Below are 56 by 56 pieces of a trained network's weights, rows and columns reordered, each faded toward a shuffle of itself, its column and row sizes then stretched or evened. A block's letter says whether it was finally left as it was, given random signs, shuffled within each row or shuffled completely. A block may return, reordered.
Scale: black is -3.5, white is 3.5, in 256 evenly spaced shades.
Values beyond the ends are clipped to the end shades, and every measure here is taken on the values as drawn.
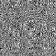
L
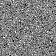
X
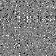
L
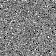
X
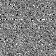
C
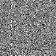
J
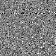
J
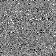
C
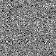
J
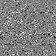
C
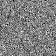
X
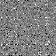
L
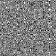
L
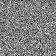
X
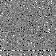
J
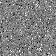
X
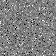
X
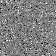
X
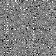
L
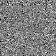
J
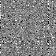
J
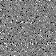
C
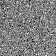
X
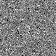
X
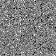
J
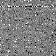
L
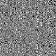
L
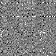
L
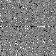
J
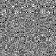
L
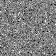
X
